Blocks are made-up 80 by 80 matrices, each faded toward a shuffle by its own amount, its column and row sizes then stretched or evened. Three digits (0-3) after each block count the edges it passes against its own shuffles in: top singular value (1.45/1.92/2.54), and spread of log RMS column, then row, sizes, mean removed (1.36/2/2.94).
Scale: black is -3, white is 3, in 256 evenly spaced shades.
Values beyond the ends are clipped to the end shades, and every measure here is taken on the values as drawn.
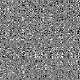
2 2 2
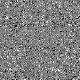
0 1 2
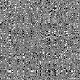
2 2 1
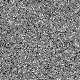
0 0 0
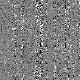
1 3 1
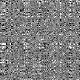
2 2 2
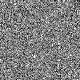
1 1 0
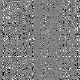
1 3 2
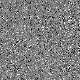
0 2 1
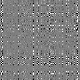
3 3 3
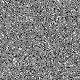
1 0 0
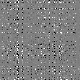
2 3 3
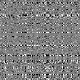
3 2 3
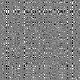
3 3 2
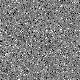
0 0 1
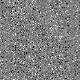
0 2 0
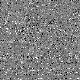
0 1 2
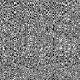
2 2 1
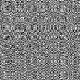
3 0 1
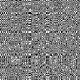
3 2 2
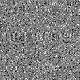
2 0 0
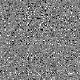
1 1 2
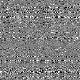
2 0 3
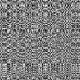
3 2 2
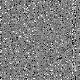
1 2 0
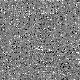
1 0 1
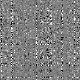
1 3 2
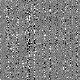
0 3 1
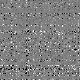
0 2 3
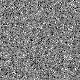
0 0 1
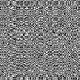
3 1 2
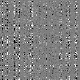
2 3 2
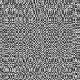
3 2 0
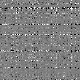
2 2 3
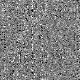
0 2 1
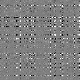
3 3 3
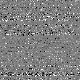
1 0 3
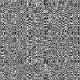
3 3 1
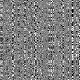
3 3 0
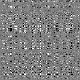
3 2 3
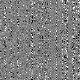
1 3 0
